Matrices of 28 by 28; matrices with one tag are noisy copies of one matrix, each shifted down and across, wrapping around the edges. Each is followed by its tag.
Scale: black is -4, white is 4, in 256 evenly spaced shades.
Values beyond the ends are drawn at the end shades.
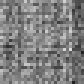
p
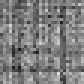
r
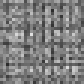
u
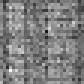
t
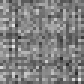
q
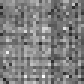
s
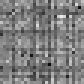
q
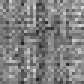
p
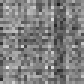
p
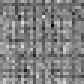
u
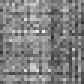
s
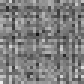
q
